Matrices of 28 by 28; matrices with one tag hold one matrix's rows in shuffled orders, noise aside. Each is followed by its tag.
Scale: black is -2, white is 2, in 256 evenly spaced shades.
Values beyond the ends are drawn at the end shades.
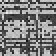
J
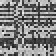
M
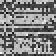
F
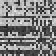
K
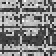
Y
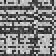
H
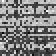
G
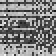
K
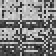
Y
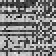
K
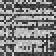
F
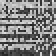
K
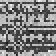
G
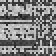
K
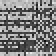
K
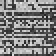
F
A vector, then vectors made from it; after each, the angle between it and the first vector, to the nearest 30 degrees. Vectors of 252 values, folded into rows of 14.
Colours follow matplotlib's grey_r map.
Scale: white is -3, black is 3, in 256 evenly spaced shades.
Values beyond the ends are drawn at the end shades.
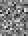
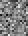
90 degrees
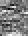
120 degrees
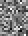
120 degrees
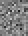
150 degrees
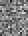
120 degrees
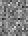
90 degrees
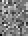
120 degrees
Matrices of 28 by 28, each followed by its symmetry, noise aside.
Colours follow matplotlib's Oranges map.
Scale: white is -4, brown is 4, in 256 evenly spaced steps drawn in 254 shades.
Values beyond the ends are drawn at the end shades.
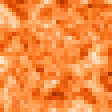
antisymmetric.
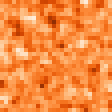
antisymmetric.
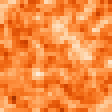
symmetric across the other diagonal.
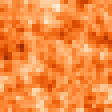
antisymmetric.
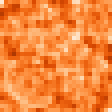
symmetric across the other diagonal.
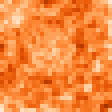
symmetric.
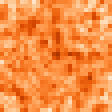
symmetric across the other diagonal.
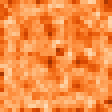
symmetric across the other diagonal.
